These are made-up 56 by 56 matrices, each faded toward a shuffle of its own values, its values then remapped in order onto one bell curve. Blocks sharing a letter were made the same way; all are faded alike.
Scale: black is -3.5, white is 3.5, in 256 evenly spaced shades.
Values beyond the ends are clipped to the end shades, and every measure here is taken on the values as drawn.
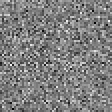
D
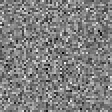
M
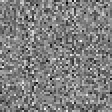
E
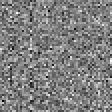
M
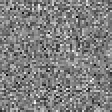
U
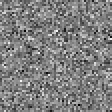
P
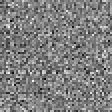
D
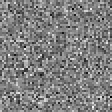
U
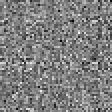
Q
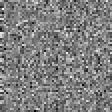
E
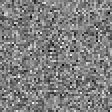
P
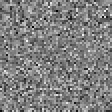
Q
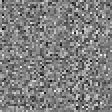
E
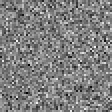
P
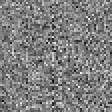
E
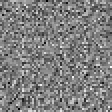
M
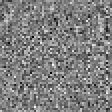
E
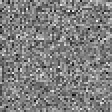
Q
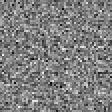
U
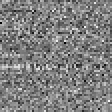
U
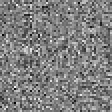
E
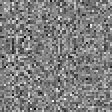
M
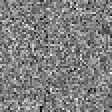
P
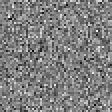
M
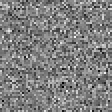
U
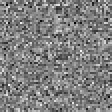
Q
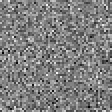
U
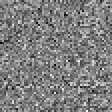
U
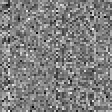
M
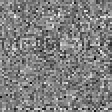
D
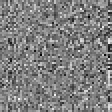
M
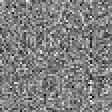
E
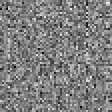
M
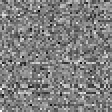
U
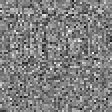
Q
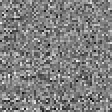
D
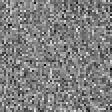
E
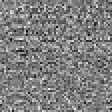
D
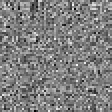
D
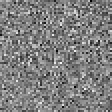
D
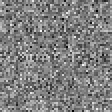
U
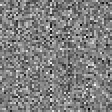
M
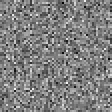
M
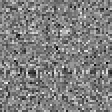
D
